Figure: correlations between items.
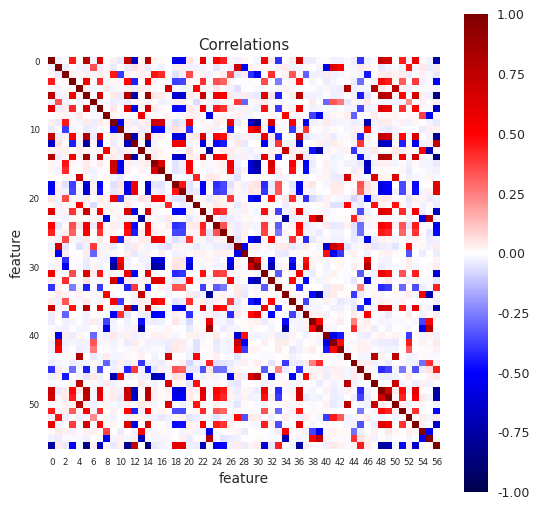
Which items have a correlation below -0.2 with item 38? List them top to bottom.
8, 13, 34, 54
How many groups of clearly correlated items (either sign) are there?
5
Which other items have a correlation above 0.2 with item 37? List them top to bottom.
10, 29, 30, 46
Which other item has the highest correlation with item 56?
12
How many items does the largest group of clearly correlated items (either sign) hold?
21
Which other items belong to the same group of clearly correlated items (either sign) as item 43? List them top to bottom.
4, 17, 21, 47, 50
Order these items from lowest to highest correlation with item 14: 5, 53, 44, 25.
44, 25, 53, 5
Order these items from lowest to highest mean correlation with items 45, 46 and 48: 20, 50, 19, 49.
20, 19, 50, 49
